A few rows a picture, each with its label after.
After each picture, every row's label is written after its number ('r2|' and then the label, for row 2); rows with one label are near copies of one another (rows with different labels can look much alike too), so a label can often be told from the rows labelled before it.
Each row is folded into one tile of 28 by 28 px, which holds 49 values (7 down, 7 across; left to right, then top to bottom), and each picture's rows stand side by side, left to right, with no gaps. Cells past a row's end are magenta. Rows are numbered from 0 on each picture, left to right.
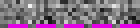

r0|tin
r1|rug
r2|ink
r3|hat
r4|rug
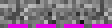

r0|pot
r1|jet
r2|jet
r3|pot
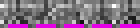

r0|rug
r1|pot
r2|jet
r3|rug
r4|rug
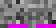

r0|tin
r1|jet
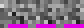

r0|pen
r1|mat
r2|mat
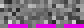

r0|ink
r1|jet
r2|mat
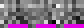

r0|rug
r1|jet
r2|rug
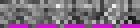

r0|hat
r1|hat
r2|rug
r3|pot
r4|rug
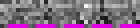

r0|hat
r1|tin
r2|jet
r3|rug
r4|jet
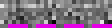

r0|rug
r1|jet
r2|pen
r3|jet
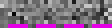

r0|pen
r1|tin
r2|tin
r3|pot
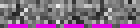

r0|pot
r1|mat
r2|rug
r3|pot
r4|tin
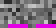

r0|ink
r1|jet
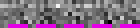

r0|jet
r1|rug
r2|pen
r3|jet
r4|mat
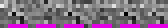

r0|pen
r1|tin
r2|pen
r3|hat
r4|pen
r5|pen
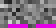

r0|ink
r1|hat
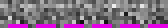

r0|mat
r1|hat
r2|jet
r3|mat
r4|pen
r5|rug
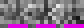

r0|pot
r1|pot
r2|rug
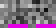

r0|rug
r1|ink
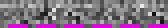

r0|jet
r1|pot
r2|pen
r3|pot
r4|mat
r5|pen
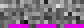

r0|jet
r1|tin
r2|pen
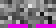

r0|mat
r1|pen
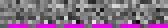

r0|tin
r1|mat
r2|mat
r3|ink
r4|jet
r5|hat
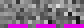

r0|tin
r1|mat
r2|pen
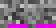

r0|mat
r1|hat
